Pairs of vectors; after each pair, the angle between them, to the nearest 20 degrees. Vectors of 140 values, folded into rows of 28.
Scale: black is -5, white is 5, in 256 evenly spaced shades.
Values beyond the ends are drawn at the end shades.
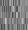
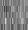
40 degrees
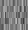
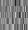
80 degrees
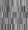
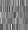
80 degrees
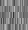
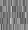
100 degrees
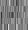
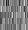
80 degrees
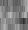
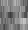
160 degrees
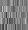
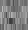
40 degrees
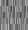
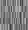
60 degrees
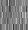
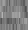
80 degrees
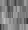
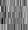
120 degrees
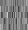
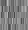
60 degrees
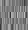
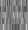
80 degrees
